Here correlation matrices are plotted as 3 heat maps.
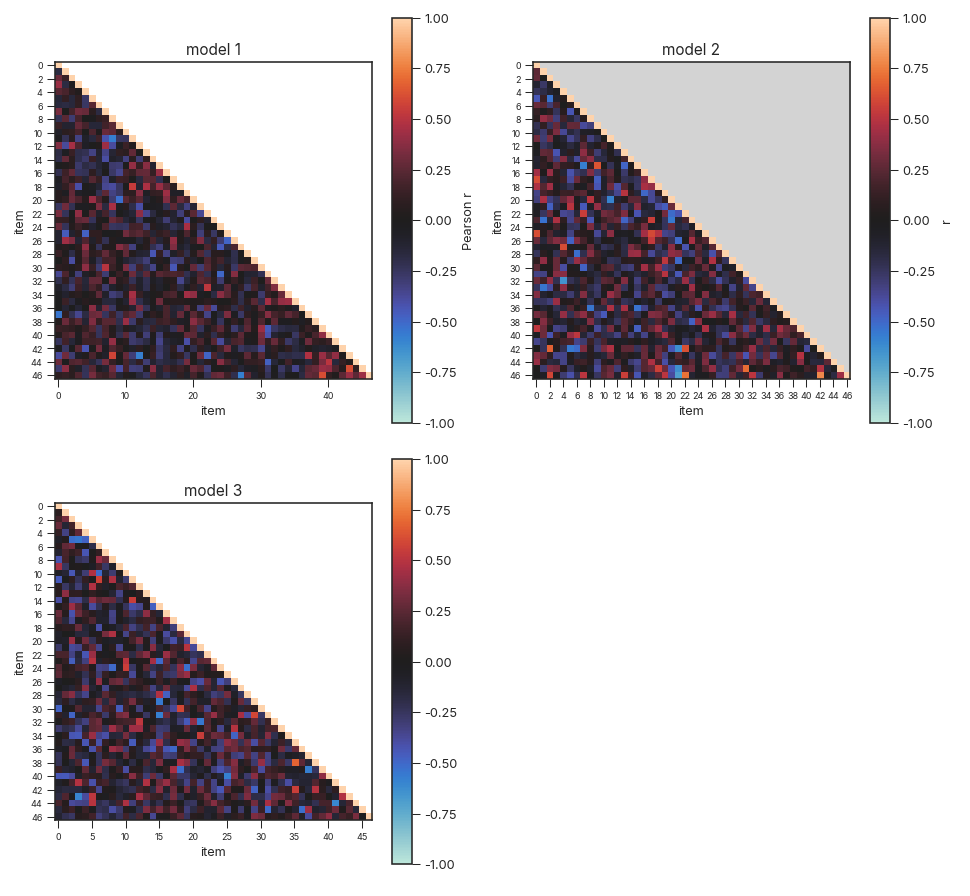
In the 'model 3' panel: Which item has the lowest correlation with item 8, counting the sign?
24
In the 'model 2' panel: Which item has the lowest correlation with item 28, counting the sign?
6
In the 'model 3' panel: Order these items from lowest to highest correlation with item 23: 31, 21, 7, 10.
7, 21, 31, 10
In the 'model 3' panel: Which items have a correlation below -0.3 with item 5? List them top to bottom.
2, 3, 4, 15, 36, 41
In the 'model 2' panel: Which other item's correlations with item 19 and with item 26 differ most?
17
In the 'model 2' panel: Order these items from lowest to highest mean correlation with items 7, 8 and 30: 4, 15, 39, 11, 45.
15, 4, 11, 45, 39
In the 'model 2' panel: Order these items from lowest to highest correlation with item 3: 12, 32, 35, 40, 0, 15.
32, 0, 12, 40, 15, 35
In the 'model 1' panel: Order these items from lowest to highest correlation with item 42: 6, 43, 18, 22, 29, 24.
18, 29, 22, 43, 24, 6
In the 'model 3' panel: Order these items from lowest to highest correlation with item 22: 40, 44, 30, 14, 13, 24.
30, 40, 24, 14, 44, 13
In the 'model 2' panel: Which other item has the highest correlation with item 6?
40
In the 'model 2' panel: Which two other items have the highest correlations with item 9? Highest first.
15, 21
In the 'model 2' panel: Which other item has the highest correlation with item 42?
46
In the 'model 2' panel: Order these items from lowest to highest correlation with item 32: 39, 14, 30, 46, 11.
14, 30, 11, 39, 46
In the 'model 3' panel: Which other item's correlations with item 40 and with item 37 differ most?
39
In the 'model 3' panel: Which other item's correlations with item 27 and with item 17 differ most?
20
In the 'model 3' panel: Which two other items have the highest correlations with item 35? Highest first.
38, 42
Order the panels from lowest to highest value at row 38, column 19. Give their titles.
model 1, model 2, model 3
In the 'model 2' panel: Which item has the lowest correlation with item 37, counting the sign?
10
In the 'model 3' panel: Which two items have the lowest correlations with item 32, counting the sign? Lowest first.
21, 19
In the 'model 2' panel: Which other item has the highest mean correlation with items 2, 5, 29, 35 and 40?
19
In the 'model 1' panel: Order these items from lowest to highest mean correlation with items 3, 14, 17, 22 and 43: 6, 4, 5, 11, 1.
11, 4, 6, 1, 5
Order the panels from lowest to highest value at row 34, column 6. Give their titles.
model 3, model 2, model 1
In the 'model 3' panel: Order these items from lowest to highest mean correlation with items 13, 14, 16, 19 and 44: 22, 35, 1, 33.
35, 33, 1, 22
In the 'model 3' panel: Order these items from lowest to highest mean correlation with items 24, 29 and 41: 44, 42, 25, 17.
42, 25, 17, 44
